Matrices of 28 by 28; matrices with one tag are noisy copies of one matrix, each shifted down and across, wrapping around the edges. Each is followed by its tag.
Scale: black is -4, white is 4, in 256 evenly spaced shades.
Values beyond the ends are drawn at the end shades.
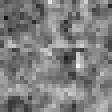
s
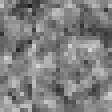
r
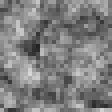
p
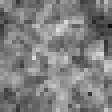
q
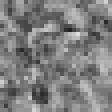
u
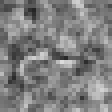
u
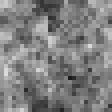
q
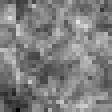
q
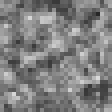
r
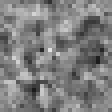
s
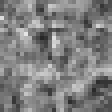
s
